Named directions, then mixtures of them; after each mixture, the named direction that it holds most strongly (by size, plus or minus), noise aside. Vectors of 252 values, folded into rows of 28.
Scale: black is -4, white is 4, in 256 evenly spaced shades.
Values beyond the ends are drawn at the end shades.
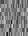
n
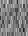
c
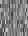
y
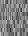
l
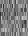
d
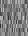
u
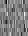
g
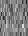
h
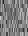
u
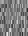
n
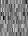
h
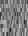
n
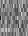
c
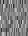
c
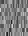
n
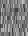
c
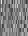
u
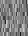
h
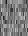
g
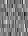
g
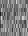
d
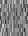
y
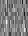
g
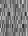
h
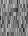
c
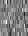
g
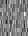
g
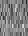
h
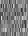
d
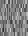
l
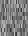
l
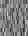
l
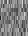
c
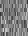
d
